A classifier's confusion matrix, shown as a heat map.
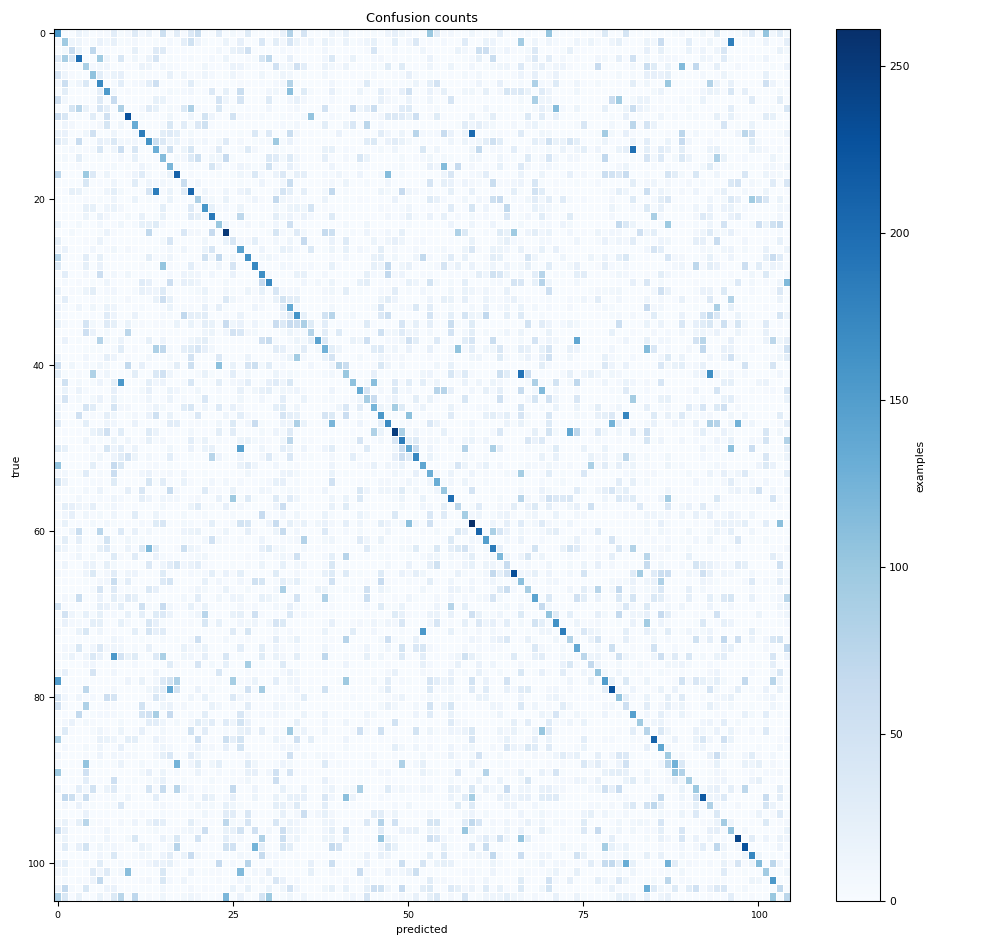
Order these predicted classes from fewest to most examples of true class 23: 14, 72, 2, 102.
2, 72, 14, 102
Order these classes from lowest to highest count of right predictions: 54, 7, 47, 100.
100, 54, 7, 47
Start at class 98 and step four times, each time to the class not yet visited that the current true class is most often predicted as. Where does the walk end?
35
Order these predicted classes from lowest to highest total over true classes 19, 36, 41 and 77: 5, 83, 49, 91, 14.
83, 91, 49, 5, 14
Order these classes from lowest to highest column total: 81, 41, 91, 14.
91, 41, 81, 14
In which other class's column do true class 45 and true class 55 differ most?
48
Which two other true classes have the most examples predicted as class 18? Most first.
34, 62
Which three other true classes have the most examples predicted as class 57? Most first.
38, 24, 16
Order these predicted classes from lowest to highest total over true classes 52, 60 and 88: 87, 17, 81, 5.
5, 81, 87, 17
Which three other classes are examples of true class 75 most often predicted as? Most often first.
8, 15, 38
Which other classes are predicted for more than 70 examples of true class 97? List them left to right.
29, 46, 66
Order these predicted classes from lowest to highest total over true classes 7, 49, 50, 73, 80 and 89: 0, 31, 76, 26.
76, 31, 0, 26
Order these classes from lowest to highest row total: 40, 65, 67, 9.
67, 40, 9, 65
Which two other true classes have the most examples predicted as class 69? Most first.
43, 84
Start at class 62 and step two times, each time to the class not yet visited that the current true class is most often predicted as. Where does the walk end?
31
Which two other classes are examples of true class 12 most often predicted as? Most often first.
59, 78
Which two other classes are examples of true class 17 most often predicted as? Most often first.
47, 4
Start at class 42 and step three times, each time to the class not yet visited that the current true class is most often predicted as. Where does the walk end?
84
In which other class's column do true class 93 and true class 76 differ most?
27
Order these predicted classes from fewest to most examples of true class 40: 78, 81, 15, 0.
15, 81, 78, 0
